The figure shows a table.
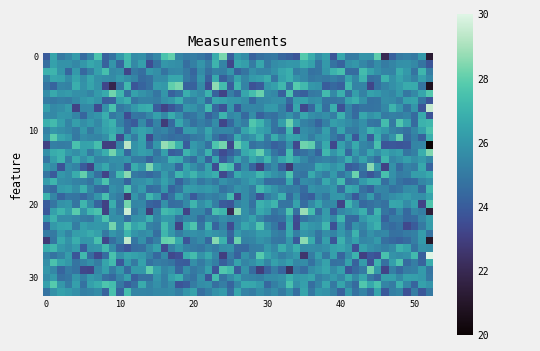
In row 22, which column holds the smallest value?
34
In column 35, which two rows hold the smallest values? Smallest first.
27, 7
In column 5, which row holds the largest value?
16
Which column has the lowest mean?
25
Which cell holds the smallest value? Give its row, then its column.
12, 52
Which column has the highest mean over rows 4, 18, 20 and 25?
11
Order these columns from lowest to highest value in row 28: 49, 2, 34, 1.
49, 34, 2, 1
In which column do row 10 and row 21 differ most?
52
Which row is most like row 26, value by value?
2
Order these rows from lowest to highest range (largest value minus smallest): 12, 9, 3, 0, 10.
3, 10, 9, 0, 12
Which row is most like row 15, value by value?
29
